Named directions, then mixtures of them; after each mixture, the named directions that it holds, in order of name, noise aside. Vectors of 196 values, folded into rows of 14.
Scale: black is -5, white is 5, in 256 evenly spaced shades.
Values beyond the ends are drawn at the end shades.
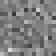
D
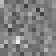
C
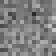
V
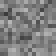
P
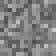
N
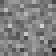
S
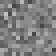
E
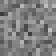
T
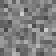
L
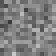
L, V.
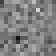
C, S.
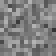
N.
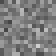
L.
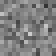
T.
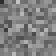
C, L.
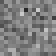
D, E, L.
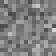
N, V.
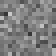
E, T, V.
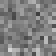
D, P, V.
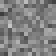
C, P, S.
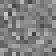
E.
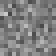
E, T.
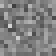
C, D, E.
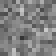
L, P.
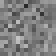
C, N.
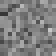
P, T.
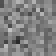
C.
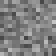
D, S, V.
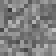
N, P.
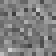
D.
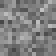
P.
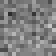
V.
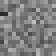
D, P, T.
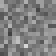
C, P.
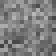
C, S, V.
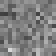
D, P, V.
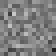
D, E, S.
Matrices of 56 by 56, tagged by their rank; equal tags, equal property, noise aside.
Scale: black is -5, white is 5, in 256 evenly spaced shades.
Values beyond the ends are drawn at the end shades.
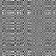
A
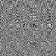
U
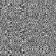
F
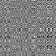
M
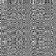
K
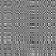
A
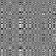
A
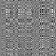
M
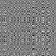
M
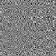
U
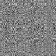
F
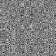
F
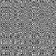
K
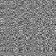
U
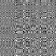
K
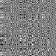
K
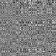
U
